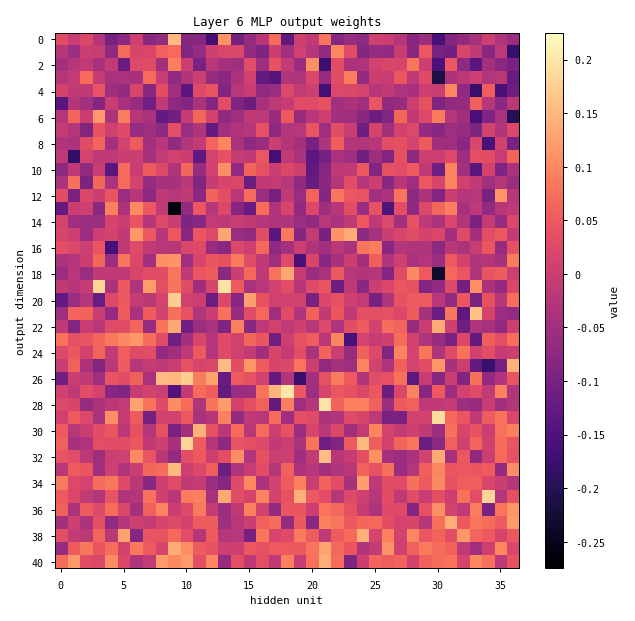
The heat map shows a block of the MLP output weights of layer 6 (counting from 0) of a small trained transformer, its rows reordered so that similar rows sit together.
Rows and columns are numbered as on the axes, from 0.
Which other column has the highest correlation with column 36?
16
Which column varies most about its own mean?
30
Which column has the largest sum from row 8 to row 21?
13
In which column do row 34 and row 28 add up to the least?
17
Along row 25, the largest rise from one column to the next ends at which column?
36
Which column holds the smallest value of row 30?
9
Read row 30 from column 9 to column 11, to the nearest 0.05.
-0.1 -0.05 0.15
